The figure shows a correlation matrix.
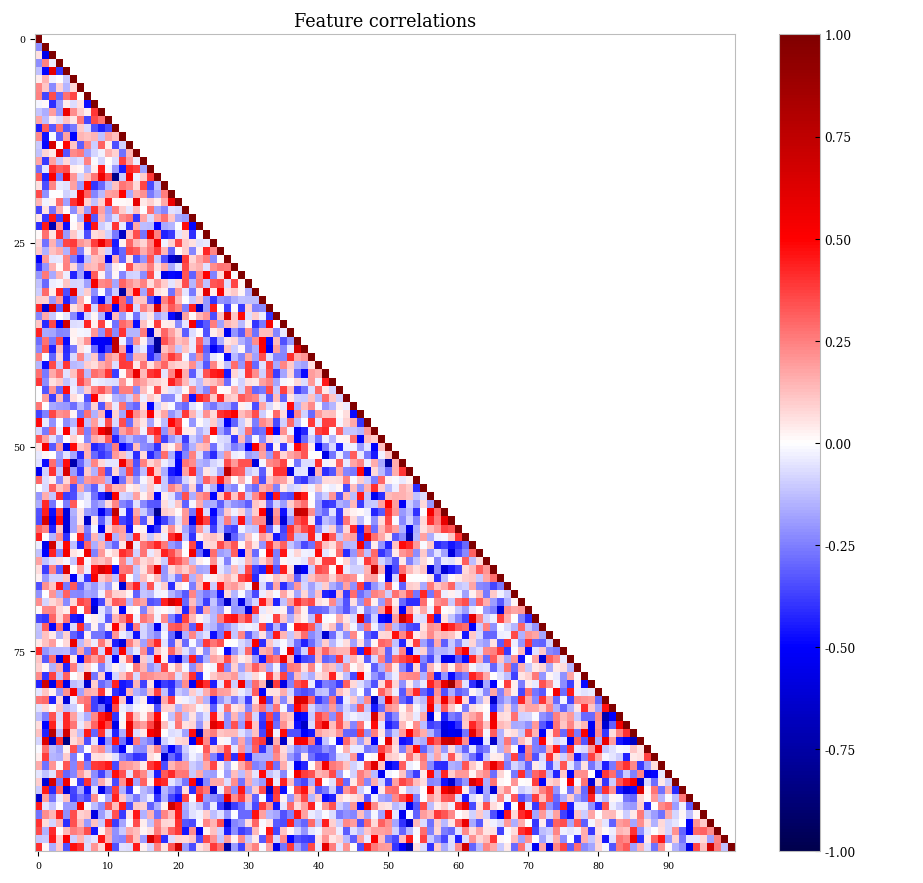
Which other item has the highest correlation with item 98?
16
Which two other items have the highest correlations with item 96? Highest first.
99, 61
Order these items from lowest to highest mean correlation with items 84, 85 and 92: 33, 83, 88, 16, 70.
88, 70, 83, 33, 16
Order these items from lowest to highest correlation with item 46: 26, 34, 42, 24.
42, 24, 34, 26
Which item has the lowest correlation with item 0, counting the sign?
93
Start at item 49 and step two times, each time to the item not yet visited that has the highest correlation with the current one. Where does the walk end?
29
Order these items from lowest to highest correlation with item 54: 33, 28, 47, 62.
47, 28, 33, 62
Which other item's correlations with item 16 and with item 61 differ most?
53
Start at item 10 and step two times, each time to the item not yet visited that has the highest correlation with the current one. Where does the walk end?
65
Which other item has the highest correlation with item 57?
50
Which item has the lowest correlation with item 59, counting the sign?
33
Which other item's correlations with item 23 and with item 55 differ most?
2
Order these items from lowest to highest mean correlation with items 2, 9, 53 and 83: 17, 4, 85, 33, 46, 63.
46, 63, 33, 17, 85, 4
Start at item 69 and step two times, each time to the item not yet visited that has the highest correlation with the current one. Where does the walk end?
94
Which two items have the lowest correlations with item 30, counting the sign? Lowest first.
70, 50
